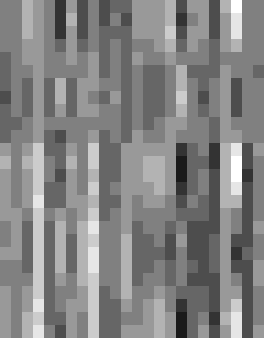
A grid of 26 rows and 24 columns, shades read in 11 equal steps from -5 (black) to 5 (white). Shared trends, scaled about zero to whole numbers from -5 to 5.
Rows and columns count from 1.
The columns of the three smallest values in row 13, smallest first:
17, 20, 23
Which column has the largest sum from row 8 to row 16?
4
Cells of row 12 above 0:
13
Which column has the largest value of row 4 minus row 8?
22
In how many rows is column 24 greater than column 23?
15
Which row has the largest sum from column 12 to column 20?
3
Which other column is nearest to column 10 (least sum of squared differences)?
11
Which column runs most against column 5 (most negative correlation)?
8
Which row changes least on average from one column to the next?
10
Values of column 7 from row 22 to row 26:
0 0 1 1 1
